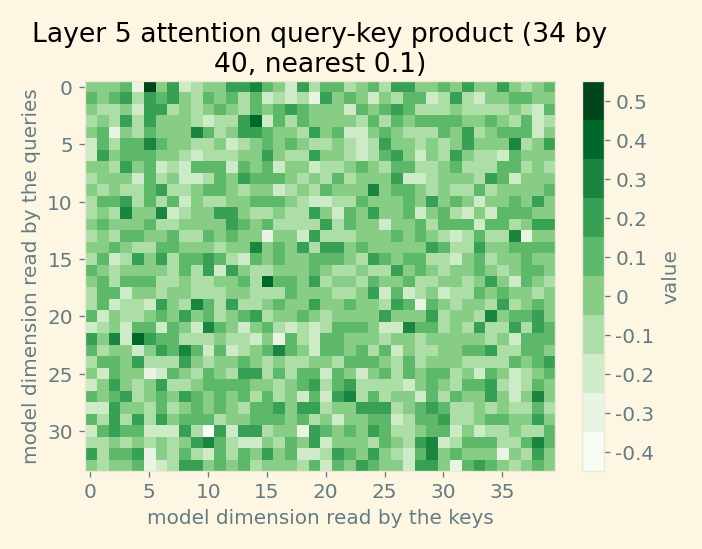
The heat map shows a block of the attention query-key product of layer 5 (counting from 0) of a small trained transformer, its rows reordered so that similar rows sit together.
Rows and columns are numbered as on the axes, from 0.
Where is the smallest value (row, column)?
30, 10
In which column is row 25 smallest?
5
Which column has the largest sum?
38
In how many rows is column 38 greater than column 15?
18
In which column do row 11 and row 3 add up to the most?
3
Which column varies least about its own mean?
39
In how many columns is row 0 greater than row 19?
21
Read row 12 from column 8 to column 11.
0 0 0 0
